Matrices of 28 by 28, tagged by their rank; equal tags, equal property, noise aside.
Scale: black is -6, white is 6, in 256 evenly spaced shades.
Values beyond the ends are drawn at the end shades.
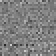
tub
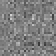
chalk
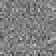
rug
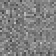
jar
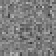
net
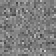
jar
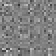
chalk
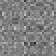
chalk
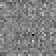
tub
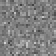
net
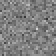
jar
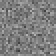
tub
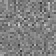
tub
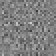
rug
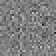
tub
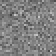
jar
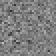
rug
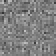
net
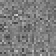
tub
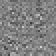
net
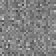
tub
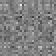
chalk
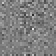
rug
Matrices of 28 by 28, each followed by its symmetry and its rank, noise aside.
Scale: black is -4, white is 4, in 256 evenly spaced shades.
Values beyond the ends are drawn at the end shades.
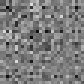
symmetric, rank four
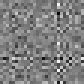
antisymmetric, rank four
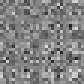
symmetric, rank four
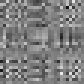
no symmetry, rank three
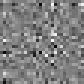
antisymmetric, rank four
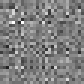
no symmetry, rank four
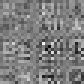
symmetric, rank four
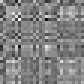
symmetric, rank two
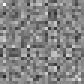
symmetric, rank four
